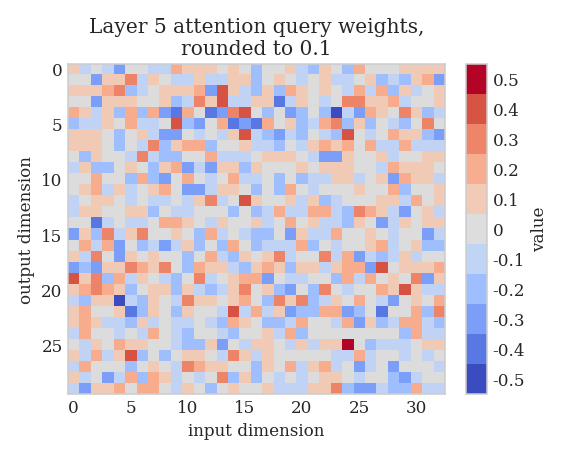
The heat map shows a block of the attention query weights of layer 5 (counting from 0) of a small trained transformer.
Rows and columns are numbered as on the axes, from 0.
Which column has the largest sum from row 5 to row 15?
6
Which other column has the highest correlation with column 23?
9
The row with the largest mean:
18
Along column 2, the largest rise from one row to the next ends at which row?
19
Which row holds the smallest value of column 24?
22
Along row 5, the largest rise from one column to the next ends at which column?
17
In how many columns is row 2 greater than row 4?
18
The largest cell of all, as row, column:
25, 24
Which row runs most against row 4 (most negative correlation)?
5
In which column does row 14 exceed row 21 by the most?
4
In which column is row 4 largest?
15
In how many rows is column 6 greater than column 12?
15
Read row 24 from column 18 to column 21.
-0.1 0.2 -0.2 0
